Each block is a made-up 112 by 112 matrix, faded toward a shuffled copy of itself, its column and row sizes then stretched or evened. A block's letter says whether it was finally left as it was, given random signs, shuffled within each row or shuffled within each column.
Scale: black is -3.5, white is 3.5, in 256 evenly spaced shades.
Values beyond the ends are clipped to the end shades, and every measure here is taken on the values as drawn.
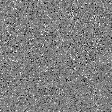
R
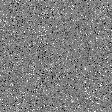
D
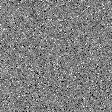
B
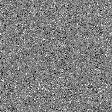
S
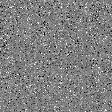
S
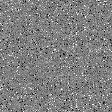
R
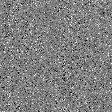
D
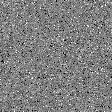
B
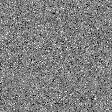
B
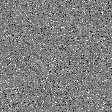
B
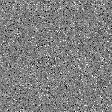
R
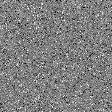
S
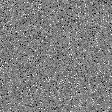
D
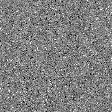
D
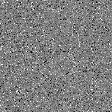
R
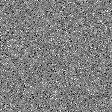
B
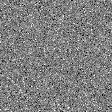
D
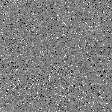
R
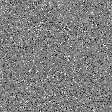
B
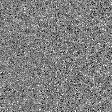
S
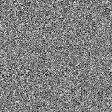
R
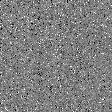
D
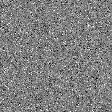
D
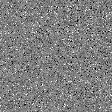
S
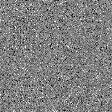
R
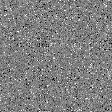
R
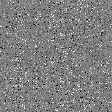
R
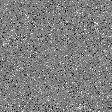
B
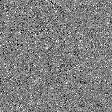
R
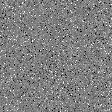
D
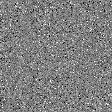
S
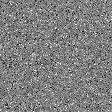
B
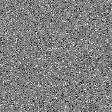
R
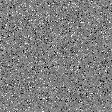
B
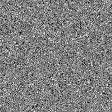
B
